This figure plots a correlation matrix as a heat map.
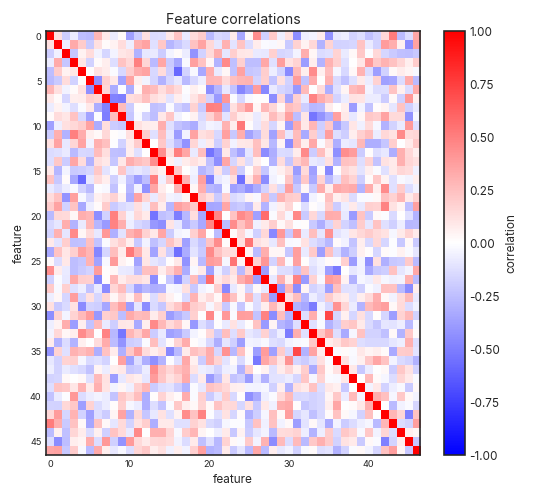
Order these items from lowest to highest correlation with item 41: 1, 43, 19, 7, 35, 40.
43, 1, 7, 35, 19, 40
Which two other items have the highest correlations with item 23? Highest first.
25, 21
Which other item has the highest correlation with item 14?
13
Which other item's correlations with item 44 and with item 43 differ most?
0
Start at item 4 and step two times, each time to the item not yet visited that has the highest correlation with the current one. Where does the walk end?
7
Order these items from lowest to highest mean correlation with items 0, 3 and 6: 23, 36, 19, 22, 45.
23, 45, 36, 22, 19
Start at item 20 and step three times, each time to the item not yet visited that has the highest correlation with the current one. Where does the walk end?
35
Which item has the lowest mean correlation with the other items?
28
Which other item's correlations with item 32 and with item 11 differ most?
3
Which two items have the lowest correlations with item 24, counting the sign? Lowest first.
16, 6
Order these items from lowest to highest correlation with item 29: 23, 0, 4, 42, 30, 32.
32, 4, 0, 42, 30, 23
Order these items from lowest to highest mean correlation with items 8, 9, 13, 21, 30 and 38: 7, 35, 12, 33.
33, 7, 12, 35
